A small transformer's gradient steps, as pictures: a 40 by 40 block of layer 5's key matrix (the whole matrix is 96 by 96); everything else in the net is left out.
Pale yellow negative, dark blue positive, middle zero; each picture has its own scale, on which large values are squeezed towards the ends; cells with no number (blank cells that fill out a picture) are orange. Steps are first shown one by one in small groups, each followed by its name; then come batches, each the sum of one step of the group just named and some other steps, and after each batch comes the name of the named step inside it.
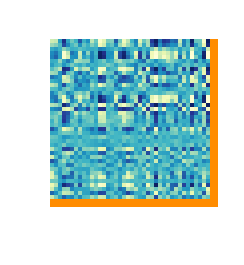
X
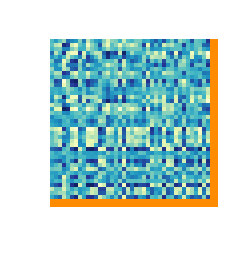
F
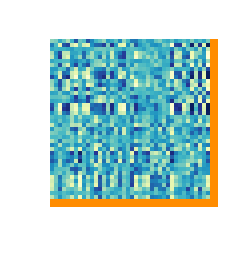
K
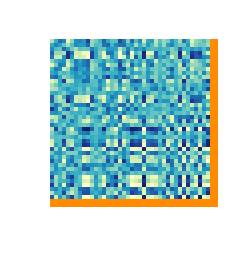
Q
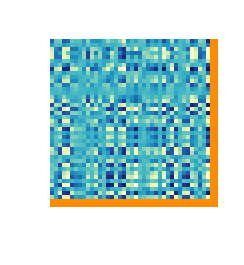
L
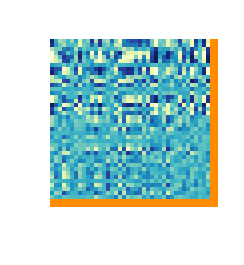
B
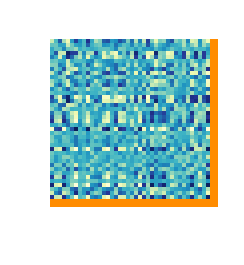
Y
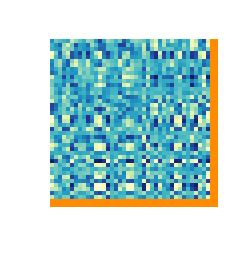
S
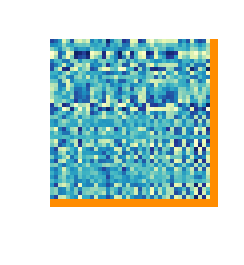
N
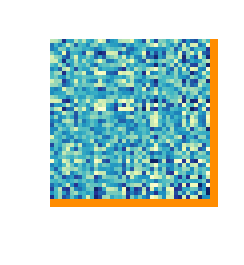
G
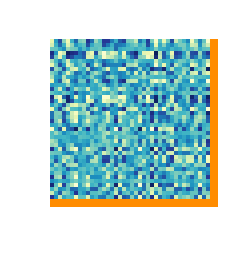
Y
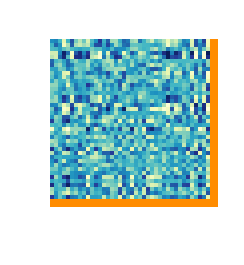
N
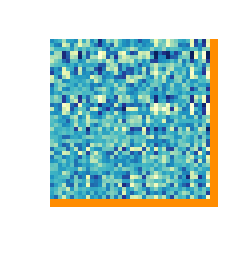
B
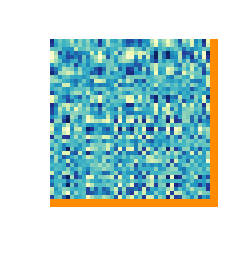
B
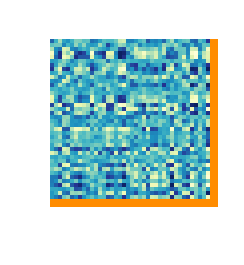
L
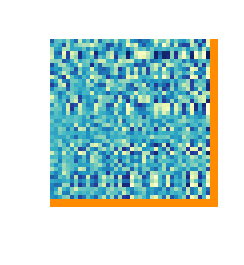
B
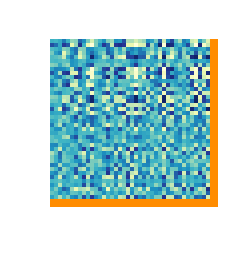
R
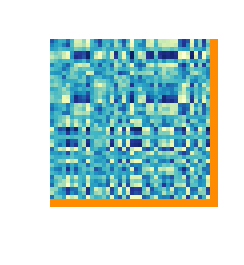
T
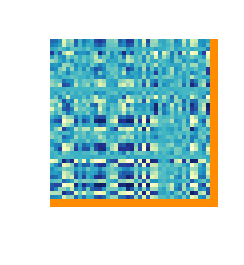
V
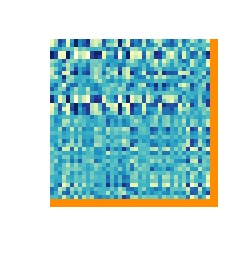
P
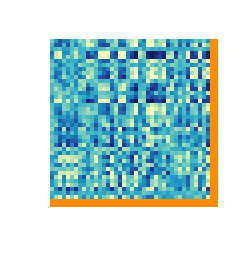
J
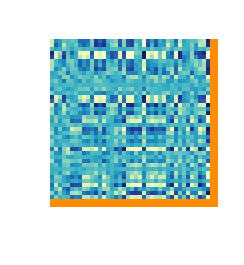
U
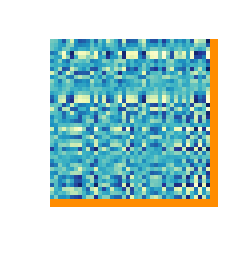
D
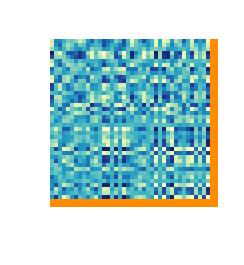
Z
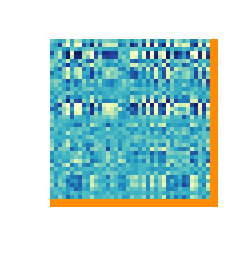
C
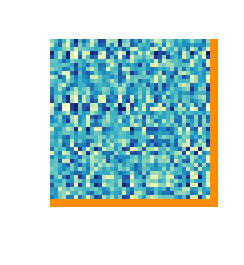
P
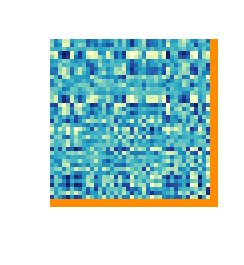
U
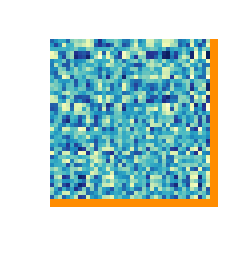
J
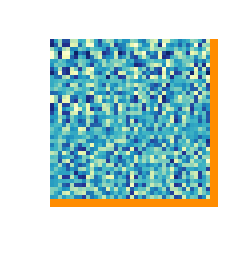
R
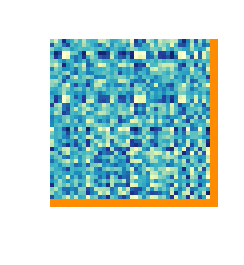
T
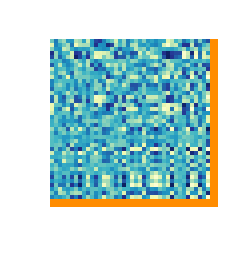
U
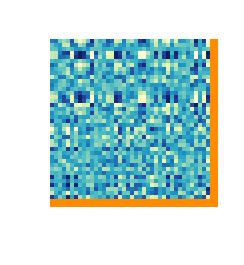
Z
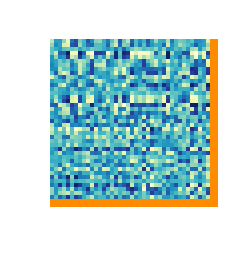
P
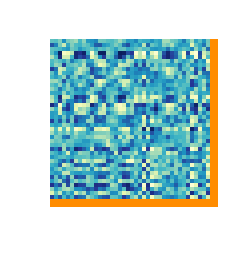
V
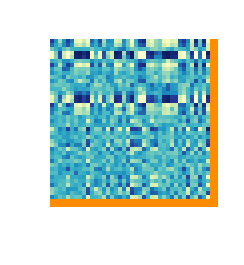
T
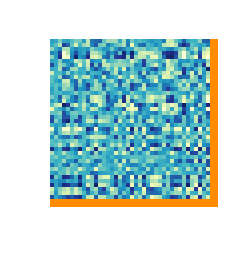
D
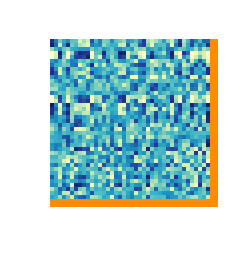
J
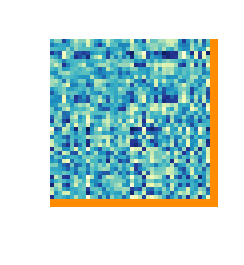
T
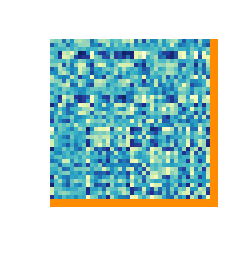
T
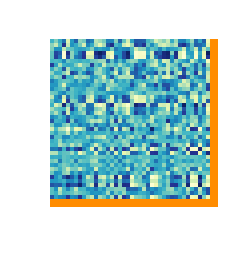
P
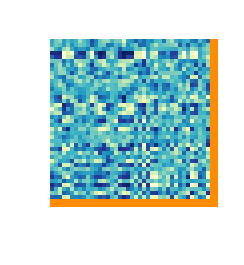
V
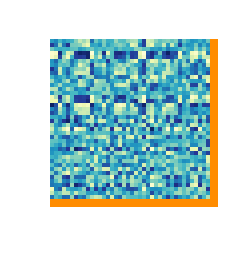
J
